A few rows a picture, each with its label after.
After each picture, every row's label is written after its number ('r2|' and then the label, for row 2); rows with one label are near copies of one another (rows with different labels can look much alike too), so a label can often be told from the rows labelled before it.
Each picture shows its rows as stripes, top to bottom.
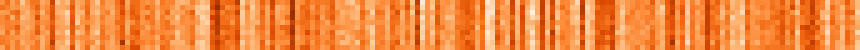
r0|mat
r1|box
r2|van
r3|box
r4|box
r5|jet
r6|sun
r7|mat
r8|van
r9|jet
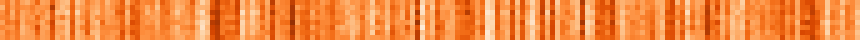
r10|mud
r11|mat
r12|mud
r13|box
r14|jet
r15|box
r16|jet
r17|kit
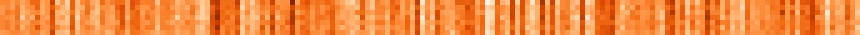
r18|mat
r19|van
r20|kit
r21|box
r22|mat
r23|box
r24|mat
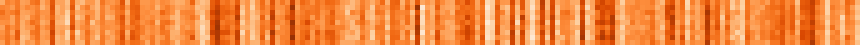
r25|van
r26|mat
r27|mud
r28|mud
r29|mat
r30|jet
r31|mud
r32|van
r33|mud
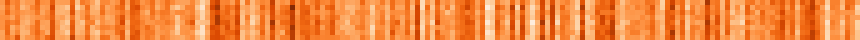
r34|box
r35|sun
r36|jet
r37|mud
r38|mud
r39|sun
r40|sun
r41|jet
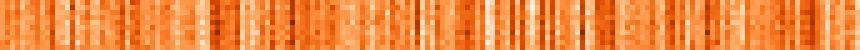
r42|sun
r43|van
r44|jet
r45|jet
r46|kit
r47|van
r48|mud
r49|van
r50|sun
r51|box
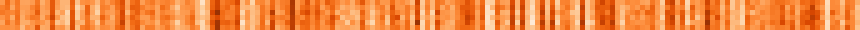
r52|kit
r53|sun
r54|box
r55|van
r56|mud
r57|box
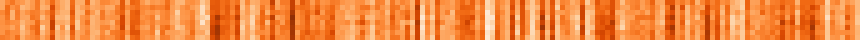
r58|jet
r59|kit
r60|sun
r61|mat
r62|kit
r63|mat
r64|mat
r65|mat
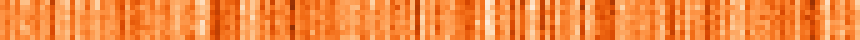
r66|sun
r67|van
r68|kit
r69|mat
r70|kit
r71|kit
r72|kit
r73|van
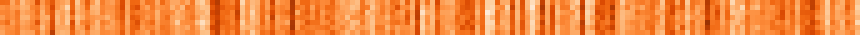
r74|box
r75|van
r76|mat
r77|mud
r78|box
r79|jet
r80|jet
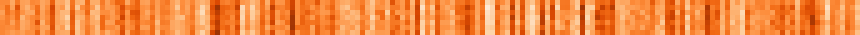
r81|sun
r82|mud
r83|jet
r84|van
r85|box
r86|van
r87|box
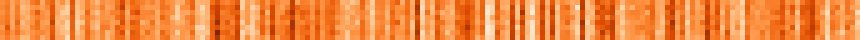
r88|van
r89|mud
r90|sun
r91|mud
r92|van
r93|sun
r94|mud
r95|mud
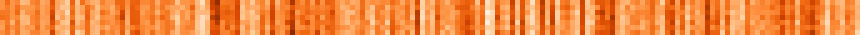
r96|kit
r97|mud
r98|mat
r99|mud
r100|sun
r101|kit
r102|sun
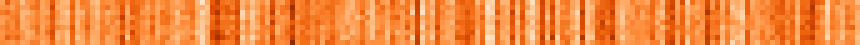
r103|kit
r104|mat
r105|mud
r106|van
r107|mud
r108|box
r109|jet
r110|mud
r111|kit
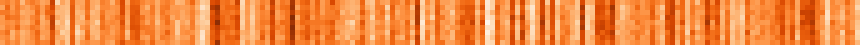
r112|mat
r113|jet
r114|jet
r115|jet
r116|mat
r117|mat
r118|sun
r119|sun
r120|kit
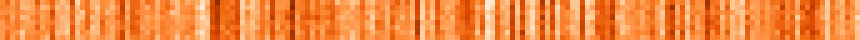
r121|box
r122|kit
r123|mud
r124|sun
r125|jet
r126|jet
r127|kit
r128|kit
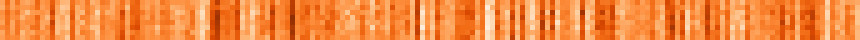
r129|jet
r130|sun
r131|mud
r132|kit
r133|mat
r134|mat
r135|kit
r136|kit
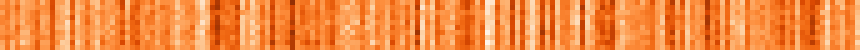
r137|kit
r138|mud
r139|sun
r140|box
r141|box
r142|mud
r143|kit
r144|mud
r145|sun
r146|sun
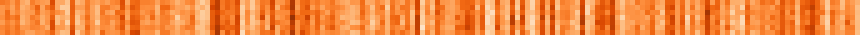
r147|mud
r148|jet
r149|box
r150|van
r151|van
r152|mud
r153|jet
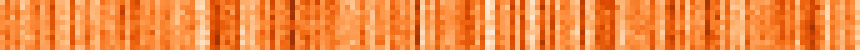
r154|sun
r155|kit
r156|van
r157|sun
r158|mud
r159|mud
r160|box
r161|jet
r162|jet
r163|sun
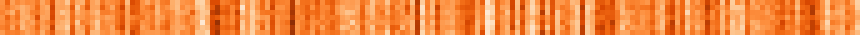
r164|sun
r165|box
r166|mat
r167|kit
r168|kit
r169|van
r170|jet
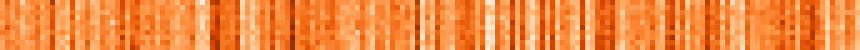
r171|kit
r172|van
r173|mud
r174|box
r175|kit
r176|kit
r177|box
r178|mat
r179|jet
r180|jet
